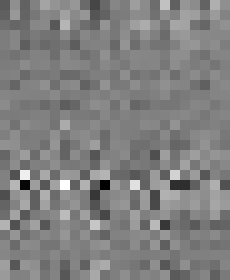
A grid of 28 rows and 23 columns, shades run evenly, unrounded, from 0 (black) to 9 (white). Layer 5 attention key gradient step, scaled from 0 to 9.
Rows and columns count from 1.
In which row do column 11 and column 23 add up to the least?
19
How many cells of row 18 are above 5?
9
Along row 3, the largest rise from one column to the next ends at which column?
7
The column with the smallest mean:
10
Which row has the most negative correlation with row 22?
27
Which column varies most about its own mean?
3
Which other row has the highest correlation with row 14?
15
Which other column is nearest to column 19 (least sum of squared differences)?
23
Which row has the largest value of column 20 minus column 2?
18
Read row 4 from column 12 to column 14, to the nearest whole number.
4 5 4
